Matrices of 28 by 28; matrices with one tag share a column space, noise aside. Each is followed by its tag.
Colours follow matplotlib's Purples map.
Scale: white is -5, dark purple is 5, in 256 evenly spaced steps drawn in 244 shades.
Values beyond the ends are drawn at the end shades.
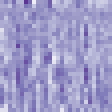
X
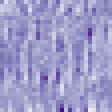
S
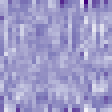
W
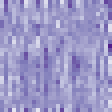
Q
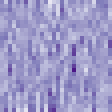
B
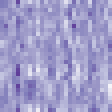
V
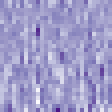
X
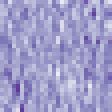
V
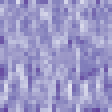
V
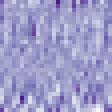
W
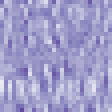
V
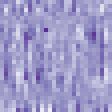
S
